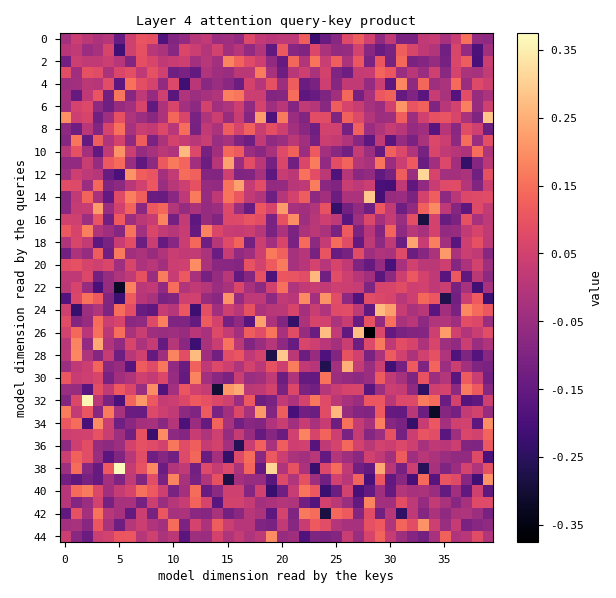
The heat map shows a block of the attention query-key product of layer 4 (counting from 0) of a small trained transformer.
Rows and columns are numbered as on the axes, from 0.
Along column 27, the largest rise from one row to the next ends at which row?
26
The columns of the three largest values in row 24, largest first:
29, 30, 37
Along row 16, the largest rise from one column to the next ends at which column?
34
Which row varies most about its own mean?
38
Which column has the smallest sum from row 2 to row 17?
19
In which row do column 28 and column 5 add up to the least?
22
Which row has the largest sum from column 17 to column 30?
24
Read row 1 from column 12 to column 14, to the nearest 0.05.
0.05 0 0.05
